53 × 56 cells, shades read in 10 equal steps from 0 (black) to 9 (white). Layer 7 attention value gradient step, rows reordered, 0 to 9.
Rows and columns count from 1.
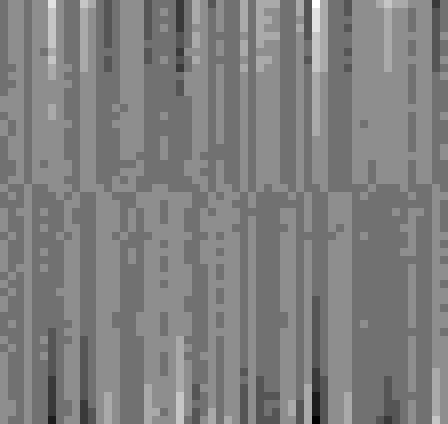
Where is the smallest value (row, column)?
53, 40
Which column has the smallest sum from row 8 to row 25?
23
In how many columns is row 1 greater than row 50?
31
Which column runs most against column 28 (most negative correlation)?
56
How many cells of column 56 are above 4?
26
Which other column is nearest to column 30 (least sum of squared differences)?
43
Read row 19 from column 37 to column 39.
4 5 4
